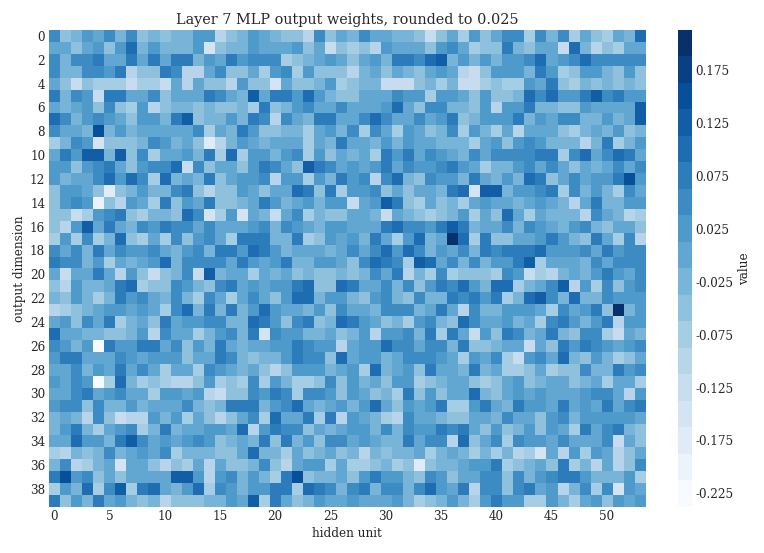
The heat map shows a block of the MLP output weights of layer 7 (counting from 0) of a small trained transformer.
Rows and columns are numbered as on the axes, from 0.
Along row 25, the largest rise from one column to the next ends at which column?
20
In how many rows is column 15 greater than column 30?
9
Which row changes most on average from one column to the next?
38
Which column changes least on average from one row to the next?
28
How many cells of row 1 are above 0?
12
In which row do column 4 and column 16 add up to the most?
10
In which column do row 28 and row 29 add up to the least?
4
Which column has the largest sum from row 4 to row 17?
36
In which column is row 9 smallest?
14
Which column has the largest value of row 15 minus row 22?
41
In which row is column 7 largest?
34
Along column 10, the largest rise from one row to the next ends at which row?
24
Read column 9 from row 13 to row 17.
-0.025 -0.075 -0.025 0.025 0
